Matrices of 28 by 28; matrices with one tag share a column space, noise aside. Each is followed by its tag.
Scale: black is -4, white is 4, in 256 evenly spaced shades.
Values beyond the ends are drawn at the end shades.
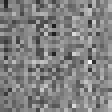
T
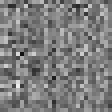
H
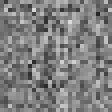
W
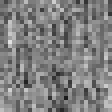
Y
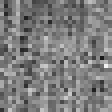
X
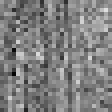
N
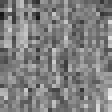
Y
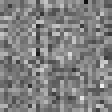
T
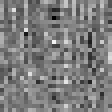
N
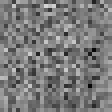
H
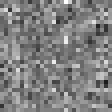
W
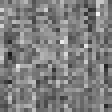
N
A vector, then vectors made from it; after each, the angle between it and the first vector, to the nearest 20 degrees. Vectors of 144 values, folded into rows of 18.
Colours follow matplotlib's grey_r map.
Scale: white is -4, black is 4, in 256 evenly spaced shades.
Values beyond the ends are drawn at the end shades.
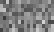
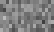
160 degrees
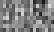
100 degrees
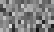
160 degrees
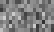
140 degrees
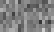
60 degrees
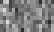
60 degrees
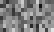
80 degrees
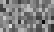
160 degrees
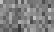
80 degrees
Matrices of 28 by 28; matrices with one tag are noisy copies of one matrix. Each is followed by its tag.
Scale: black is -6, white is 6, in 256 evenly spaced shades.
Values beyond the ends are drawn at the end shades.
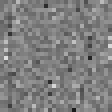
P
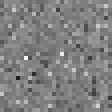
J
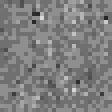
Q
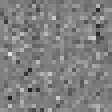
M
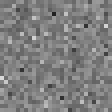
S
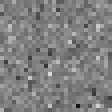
J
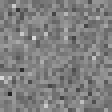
S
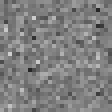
M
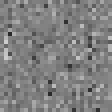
P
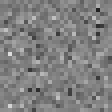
M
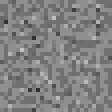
M
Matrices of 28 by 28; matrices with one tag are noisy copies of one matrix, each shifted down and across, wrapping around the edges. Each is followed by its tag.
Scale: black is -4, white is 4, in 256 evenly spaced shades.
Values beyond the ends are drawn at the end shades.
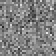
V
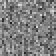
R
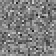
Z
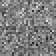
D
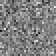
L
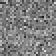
Z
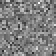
L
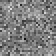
D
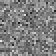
Z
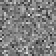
L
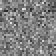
V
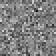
L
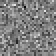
L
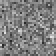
R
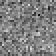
D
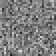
R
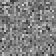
L
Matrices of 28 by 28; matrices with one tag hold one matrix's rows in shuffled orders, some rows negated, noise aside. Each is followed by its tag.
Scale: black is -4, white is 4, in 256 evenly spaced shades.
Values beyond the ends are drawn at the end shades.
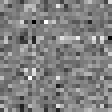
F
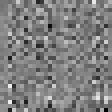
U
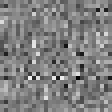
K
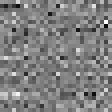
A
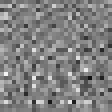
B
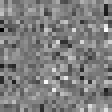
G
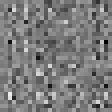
U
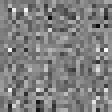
U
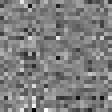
F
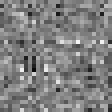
F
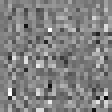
U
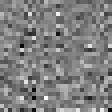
F
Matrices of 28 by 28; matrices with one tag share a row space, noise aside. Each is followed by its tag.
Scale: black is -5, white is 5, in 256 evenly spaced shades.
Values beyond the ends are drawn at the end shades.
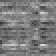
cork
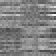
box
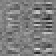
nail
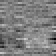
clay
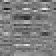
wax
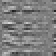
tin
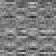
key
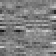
clay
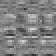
key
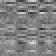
key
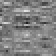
wax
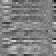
tin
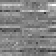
box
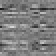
cork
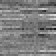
box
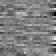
clay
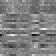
cork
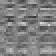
key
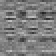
key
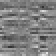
cork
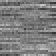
box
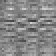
key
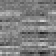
box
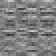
key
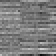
box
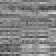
box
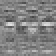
key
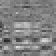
wax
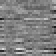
clay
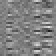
nail
